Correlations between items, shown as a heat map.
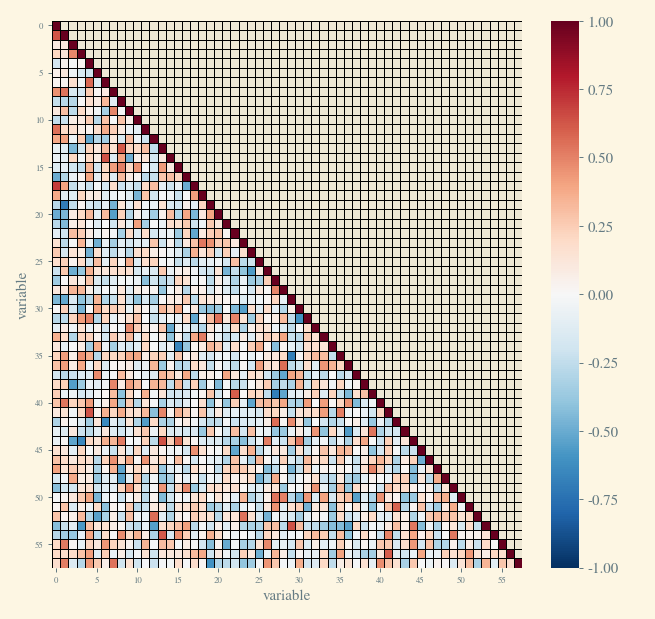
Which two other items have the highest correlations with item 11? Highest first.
0, 46
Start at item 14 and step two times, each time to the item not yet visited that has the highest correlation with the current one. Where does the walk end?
4
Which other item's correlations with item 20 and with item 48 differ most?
8
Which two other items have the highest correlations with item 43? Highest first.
39, 32
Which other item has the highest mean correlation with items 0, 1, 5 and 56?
17
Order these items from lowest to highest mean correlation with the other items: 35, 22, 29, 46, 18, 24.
29, 24, 22, 18, 46, 35
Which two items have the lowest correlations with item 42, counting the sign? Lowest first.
6, 11
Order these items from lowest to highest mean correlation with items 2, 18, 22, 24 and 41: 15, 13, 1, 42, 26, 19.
26, 42, 15, 1, 13, 19
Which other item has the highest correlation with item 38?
7
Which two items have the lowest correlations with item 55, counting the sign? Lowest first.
21, 19
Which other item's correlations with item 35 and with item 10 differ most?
1
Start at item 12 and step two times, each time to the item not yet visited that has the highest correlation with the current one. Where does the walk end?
23
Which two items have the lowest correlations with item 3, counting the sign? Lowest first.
44, 53
